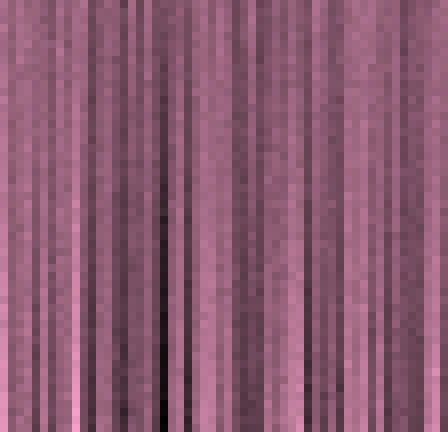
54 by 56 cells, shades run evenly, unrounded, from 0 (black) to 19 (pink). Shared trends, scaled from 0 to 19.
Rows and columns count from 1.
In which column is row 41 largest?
10
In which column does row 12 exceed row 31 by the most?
21
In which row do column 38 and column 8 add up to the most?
54
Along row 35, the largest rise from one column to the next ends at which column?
22
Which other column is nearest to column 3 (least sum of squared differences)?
8
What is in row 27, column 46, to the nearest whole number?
14
